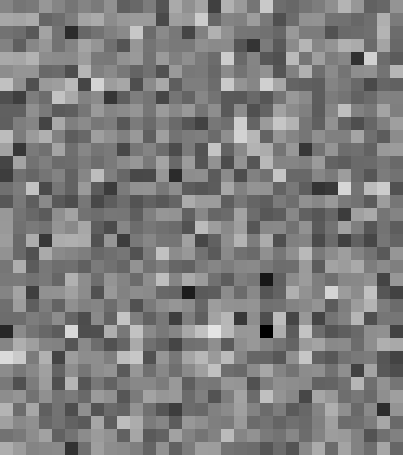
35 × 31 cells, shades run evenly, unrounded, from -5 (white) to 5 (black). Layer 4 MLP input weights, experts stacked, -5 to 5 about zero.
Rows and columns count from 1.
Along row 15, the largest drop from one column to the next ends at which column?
27
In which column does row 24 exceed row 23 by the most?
26
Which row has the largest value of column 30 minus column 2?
28
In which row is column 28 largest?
5
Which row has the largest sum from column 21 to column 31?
19
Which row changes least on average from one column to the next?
21
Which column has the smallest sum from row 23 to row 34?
11
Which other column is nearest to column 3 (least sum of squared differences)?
7
